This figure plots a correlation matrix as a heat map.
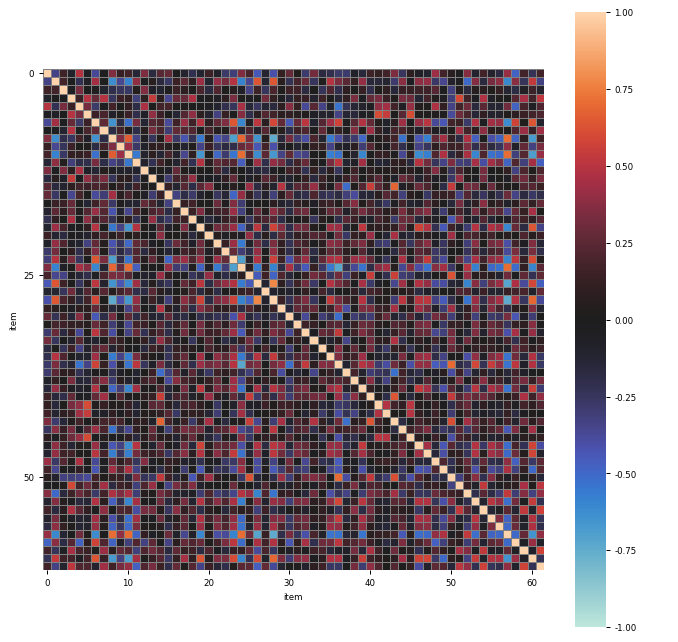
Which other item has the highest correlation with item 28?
26
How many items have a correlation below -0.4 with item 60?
5
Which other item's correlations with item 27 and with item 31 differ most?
10
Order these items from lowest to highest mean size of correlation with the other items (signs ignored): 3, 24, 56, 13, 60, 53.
13, 3, 56, 53, 60, 24
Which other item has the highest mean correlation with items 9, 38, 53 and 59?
40
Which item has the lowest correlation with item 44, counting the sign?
8
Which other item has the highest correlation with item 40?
43
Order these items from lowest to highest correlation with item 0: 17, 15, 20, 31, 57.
17, 31, 20, 15, 57
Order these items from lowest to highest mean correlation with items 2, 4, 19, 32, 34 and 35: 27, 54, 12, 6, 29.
27, 54, 12, 29, 6
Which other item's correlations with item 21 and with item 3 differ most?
5
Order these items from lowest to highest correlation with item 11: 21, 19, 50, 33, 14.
33, 14, 21, 50, 19
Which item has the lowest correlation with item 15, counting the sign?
23
